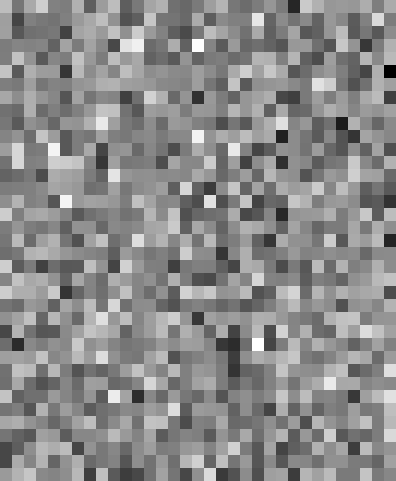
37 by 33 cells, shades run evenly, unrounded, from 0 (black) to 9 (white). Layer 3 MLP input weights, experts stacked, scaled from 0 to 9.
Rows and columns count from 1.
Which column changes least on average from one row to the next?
13
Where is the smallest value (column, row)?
33, 6
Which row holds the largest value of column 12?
4
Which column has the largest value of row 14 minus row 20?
10
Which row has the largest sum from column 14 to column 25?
23
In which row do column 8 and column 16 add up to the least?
37
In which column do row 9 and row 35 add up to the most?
20
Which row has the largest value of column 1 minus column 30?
31
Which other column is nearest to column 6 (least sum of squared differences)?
26
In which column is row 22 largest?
22
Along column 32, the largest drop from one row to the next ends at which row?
3
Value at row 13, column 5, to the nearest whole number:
7
